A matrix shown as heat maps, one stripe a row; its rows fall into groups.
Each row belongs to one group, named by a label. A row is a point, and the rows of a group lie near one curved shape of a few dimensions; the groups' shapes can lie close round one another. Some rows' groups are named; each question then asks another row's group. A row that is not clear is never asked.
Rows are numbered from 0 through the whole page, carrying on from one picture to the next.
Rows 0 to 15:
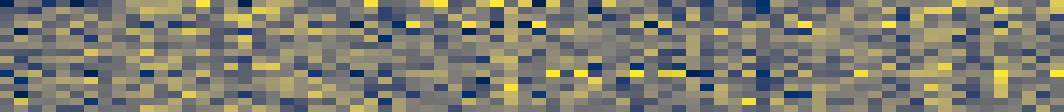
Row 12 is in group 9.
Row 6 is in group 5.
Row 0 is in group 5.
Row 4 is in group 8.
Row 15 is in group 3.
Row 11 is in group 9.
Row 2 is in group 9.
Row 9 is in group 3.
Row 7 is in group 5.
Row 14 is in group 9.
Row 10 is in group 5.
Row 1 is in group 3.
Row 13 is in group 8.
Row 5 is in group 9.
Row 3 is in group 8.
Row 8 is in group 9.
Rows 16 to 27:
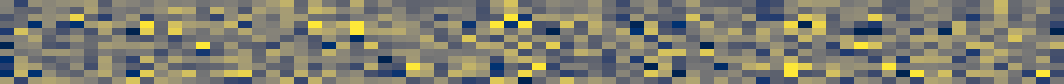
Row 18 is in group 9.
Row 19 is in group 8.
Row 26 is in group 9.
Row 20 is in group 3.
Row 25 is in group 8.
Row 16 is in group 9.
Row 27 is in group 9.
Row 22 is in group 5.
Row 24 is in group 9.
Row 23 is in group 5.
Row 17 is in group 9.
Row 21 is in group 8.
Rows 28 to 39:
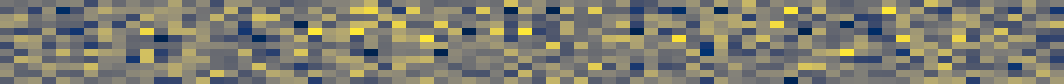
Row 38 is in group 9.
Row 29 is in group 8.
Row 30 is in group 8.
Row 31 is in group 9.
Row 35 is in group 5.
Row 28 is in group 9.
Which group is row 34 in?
5
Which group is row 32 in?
8
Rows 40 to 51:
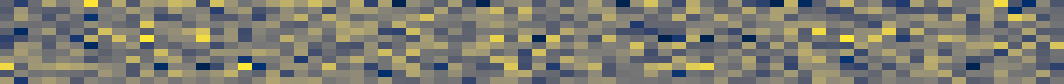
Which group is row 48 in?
9
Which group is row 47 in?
8
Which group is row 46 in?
5
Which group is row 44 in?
8
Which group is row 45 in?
5
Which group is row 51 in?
8
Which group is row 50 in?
9
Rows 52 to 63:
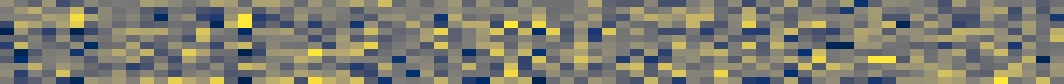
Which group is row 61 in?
8
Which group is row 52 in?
8
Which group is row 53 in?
5
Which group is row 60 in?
8
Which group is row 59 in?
8
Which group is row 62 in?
8
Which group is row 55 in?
9
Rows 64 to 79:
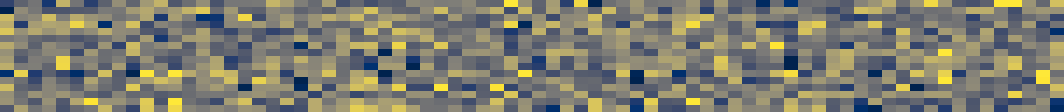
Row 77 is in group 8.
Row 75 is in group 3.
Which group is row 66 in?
5
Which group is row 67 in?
9
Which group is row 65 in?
5
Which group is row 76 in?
9
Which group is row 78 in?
5
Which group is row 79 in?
3
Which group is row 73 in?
8
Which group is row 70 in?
9
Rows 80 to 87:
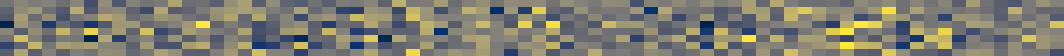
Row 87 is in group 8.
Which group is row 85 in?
9
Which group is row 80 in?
9
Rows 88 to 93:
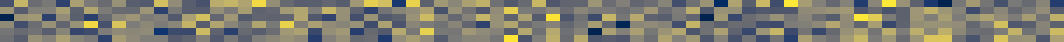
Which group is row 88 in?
8
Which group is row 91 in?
9
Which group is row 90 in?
5
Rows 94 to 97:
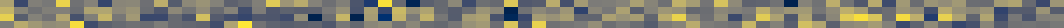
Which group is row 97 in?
9
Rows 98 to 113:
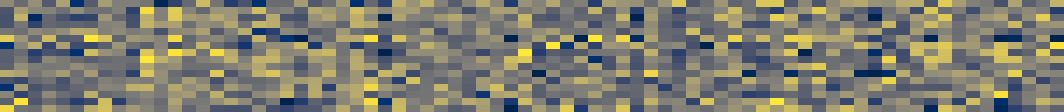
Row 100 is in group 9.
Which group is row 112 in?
9
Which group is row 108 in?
8
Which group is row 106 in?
3
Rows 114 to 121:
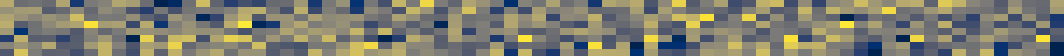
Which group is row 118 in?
8
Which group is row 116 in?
5
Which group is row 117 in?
5
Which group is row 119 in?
9
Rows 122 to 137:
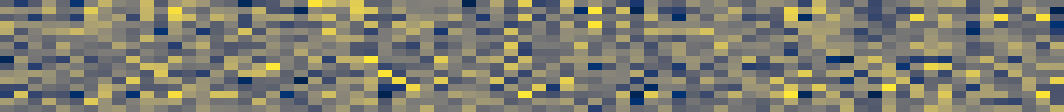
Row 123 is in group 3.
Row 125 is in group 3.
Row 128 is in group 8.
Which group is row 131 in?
3
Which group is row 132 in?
8
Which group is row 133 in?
9
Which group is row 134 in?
8
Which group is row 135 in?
9
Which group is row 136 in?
3
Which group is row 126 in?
5
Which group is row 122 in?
8
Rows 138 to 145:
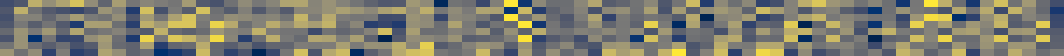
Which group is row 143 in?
9
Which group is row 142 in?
8
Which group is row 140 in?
9
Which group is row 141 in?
9
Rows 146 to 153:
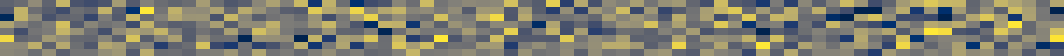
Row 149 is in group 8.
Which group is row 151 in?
9
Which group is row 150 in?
3
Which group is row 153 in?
8
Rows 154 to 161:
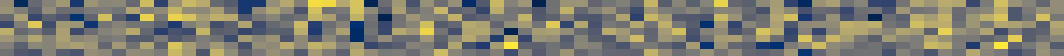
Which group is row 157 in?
5
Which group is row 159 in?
8
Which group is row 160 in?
9
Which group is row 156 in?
9
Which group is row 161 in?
9
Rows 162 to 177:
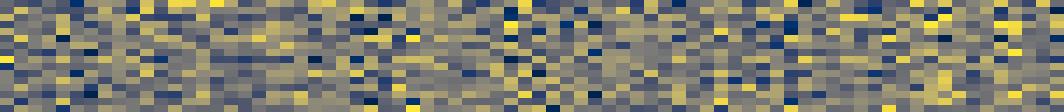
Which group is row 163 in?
3
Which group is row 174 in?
9
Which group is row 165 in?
3
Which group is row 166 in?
8
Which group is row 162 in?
9
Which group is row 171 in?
5
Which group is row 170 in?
3
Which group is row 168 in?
9
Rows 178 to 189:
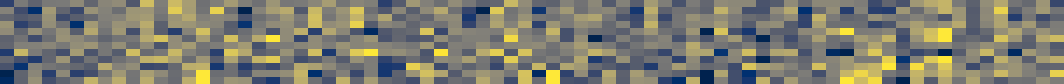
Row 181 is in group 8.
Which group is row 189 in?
5
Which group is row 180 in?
8
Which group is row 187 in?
8
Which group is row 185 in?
5
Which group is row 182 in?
5
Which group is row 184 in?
5
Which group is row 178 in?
9
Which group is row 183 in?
3
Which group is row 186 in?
3
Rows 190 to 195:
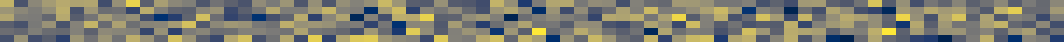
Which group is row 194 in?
8
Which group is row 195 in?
5
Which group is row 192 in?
3
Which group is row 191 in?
8
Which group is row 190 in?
9
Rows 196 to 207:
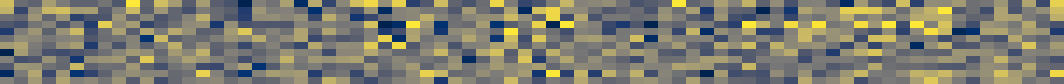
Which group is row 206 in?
5
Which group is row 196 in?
9
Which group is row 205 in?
5
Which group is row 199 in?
8
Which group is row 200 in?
9
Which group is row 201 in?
8
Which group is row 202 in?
9
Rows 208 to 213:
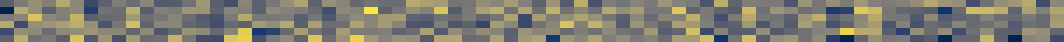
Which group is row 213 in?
5
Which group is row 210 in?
9
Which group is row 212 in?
5
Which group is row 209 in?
5
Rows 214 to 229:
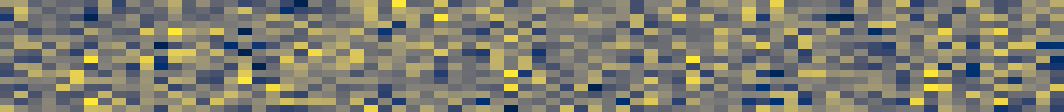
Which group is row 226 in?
3
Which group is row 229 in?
3
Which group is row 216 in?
5
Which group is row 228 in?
9
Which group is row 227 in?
9
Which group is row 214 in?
9
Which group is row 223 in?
3
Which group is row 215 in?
9
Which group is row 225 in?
5
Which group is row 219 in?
9
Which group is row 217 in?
8
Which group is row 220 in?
3
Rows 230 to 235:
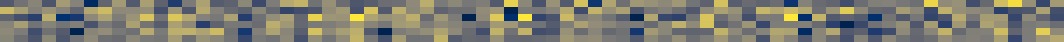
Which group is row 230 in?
3
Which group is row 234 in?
9
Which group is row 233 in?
5
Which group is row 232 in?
8
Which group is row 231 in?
3
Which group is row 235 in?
9
